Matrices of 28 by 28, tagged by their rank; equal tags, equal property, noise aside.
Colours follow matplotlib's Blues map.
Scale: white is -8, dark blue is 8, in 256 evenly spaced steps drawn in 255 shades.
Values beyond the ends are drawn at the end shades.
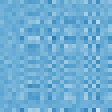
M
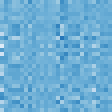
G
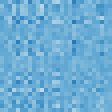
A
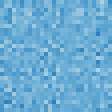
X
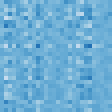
A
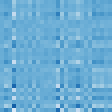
M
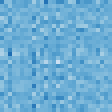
G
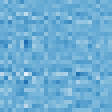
G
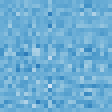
X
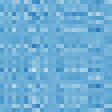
A
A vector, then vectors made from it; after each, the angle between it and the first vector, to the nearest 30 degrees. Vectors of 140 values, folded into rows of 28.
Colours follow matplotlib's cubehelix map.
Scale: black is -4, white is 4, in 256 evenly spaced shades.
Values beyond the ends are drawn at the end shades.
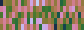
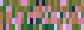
150 degrees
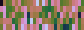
30 degrees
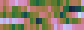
120 degrees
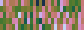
150 degrees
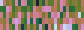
150 degrees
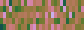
90 degrees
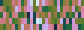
30 degrees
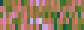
30 degrees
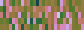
150 degrees
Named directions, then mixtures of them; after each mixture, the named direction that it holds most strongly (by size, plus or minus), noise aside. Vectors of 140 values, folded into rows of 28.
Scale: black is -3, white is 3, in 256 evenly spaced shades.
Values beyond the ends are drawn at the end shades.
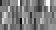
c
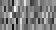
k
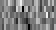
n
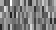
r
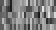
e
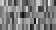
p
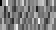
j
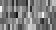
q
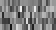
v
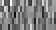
r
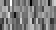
r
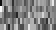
q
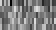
r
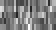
q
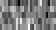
n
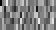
j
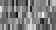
q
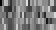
e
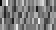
j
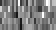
c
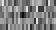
p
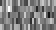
e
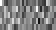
j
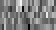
n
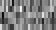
v
